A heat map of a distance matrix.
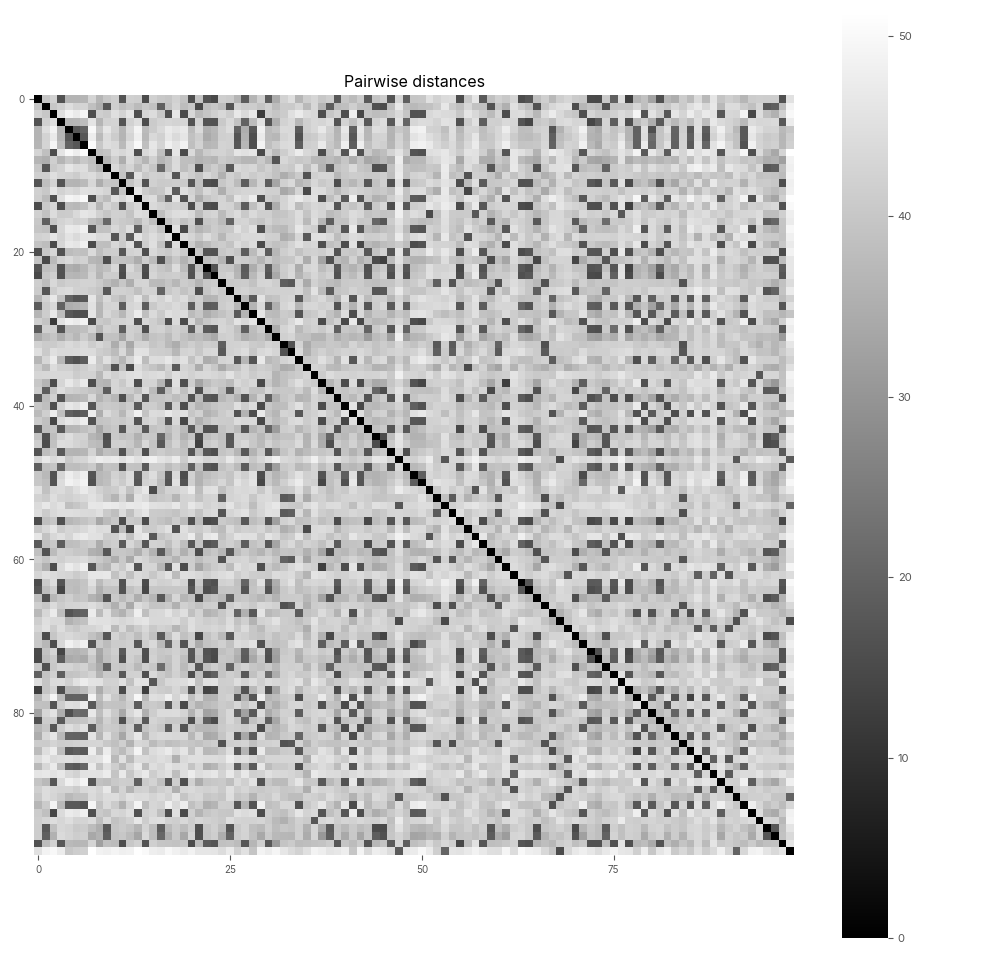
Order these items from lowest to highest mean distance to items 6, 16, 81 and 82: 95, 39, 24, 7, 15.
39, 95, 7, 24, 15
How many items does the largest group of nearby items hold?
23
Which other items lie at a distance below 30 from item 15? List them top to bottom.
51, 57, 76
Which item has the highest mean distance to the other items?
98
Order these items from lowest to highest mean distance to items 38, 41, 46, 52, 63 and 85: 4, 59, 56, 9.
4, 59, 9, 56
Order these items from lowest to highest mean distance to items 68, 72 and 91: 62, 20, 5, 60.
20, 5, 60, 62
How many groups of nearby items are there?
11
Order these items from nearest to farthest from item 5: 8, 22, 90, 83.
83, 22, 8, 90
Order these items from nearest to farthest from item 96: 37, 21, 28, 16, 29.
21, 16, 37, 29, 28
